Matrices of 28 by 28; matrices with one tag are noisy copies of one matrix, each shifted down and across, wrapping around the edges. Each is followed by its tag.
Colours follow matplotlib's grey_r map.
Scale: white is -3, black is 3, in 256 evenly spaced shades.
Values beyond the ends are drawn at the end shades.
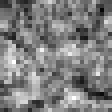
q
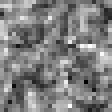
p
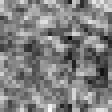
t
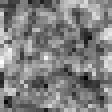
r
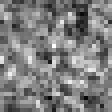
t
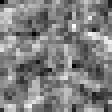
p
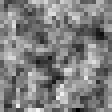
p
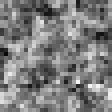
p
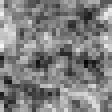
r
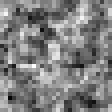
p
